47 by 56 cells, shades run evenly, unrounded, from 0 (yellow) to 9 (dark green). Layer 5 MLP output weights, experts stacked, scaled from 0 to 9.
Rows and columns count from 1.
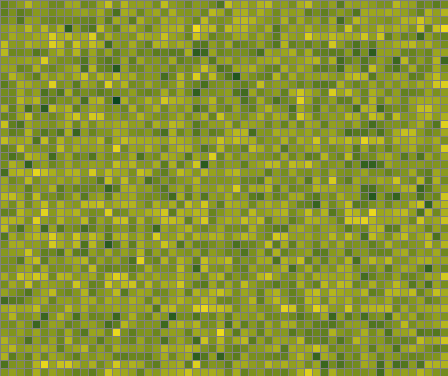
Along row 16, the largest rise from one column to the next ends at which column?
2
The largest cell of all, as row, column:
13, 15
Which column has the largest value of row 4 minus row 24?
9
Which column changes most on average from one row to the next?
25
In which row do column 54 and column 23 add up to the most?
26
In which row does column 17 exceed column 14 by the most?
11
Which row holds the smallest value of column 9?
46
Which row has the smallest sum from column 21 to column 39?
39
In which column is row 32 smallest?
4
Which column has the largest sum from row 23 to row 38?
37
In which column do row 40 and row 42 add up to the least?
28
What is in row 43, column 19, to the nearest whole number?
5
